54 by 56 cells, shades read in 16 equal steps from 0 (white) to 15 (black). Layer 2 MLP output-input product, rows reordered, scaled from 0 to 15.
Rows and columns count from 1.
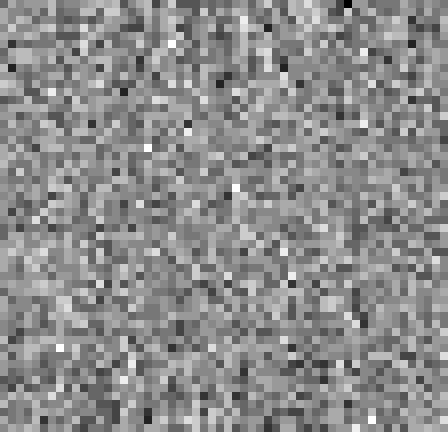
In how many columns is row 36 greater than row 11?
21
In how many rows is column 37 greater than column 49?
23
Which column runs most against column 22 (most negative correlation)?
52
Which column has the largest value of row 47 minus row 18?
13
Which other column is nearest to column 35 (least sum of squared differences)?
48
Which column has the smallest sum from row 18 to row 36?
41
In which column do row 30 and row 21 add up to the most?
55
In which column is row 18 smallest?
33
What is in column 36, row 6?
8
